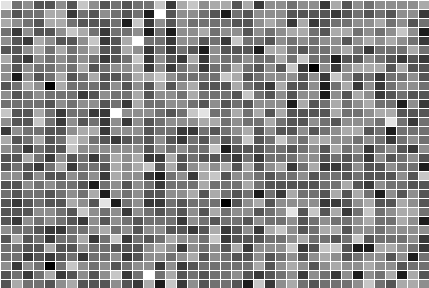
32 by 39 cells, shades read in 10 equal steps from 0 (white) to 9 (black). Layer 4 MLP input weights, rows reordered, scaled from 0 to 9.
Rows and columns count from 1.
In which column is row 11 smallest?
23
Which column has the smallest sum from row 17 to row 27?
20
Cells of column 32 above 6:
1
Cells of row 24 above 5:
12
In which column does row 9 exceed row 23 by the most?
10
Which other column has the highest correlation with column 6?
3
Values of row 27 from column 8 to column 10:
3 7 5
